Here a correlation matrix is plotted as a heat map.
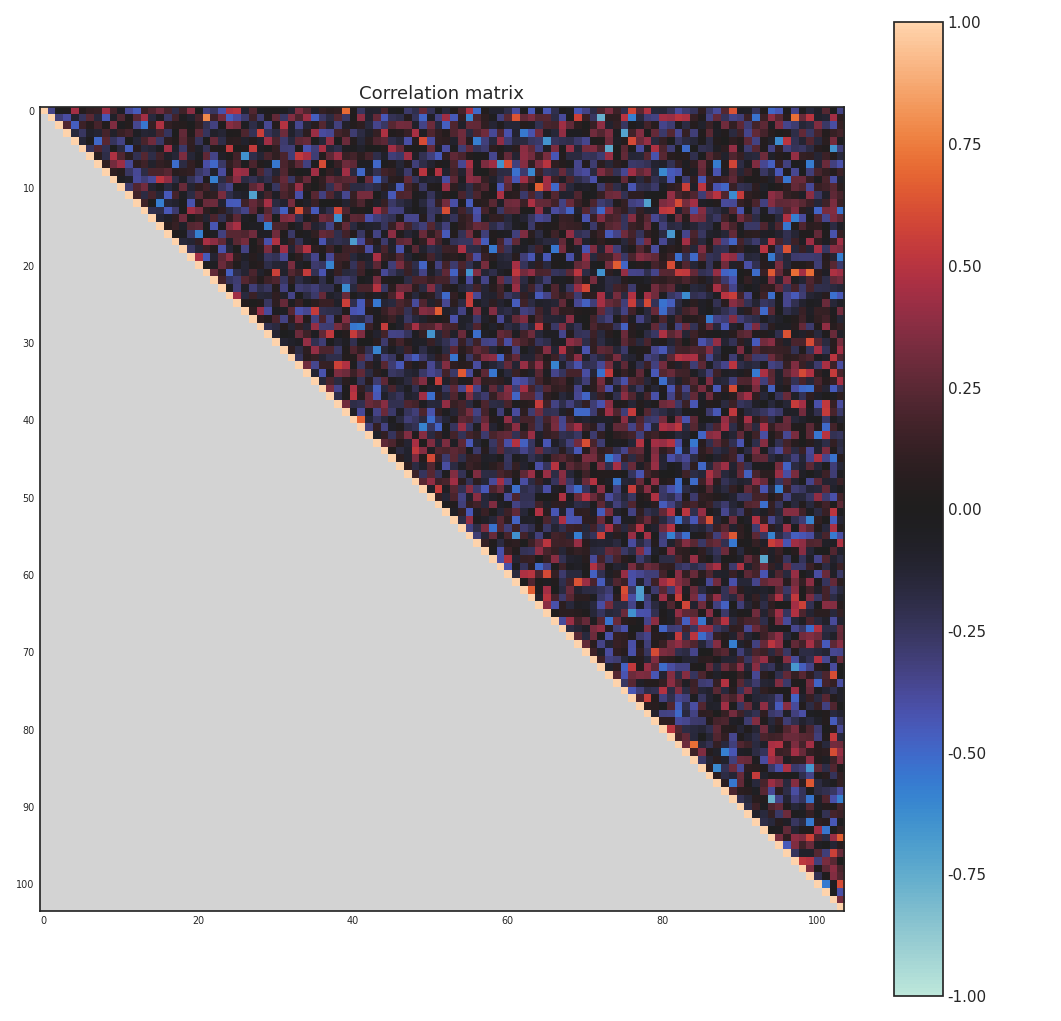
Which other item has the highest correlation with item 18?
96
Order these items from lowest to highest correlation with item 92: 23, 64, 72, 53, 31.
23, 64, 31, 72, 53
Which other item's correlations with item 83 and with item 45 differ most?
102
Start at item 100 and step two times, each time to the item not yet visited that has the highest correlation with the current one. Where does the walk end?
94
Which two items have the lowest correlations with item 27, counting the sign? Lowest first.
11, 86
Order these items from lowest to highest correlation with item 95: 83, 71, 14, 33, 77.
77, 33, 14, 71, 83
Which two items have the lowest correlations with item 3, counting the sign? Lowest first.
75, 62
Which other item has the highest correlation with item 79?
70
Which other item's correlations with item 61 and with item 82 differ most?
43
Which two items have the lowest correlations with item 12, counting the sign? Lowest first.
78, 15
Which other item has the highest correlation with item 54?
34
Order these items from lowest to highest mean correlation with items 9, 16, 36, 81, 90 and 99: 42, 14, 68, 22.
22, 14, 42, 68
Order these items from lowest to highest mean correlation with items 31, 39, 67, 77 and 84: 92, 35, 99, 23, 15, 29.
23, 99, 29, 92, 15, 35
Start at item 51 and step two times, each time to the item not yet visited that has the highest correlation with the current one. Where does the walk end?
35
